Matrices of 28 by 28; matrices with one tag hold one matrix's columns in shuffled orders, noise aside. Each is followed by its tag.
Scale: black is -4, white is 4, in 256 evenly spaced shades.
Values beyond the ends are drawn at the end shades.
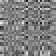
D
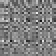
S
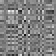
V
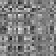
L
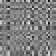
D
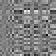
V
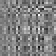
L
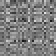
S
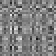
L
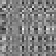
L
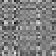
D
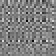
S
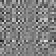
S
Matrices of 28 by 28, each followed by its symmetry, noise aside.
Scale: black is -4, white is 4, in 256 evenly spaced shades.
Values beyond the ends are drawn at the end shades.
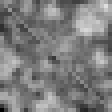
symmetric across the other diagonal.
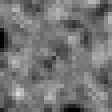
symmetric across the other diagonal.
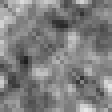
symmetric.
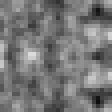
mirrored top to bottom.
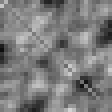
symmetric.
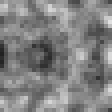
mirrored top to bottom.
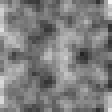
mirrored top to bottom.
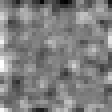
antisymmetric.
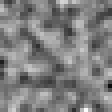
antisymmetric.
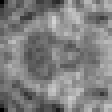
mirrored top to bottom.
